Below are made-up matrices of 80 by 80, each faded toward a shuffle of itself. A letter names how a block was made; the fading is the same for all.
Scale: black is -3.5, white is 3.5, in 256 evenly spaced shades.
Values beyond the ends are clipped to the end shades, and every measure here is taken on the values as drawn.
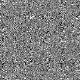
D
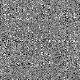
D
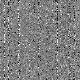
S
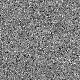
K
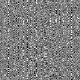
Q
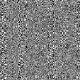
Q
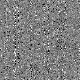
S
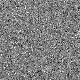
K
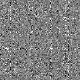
D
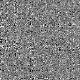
D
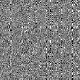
Q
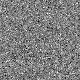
K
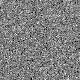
K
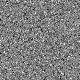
K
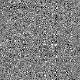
D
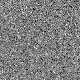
K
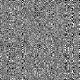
Q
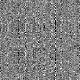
Q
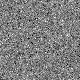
K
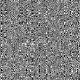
Q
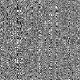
Q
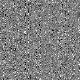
S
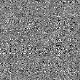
D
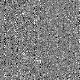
S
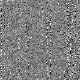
S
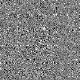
D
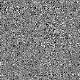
D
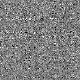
D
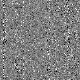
S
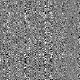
Q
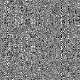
Q
